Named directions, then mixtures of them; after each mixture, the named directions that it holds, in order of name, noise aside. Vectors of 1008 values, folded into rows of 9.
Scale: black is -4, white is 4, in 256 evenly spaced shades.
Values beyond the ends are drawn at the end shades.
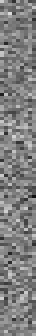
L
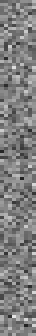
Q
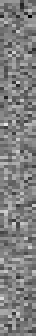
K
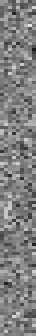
K, L, Q.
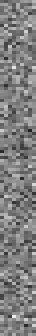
Q.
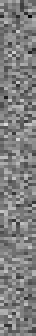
K.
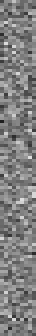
K, L, Q.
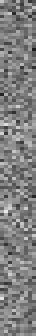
K, L.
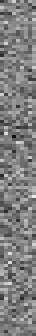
L.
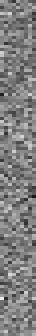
L.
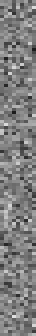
K, L, Q.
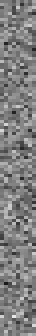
K, L, Q.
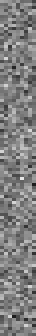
Q.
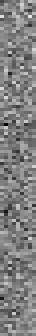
K, L.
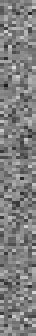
Q.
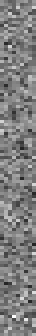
L, Q.
